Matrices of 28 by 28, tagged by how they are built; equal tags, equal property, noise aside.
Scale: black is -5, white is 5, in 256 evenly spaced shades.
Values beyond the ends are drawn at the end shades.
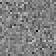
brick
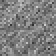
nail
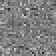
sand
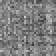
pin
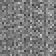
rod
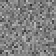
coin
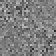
brick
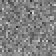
coin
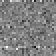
sand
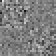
brick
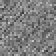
nail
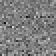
sand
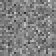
rod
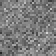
nail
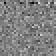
sand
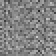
rod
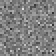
rod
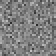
coin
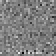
sand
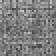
pin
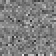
sand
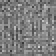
pin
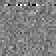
sand
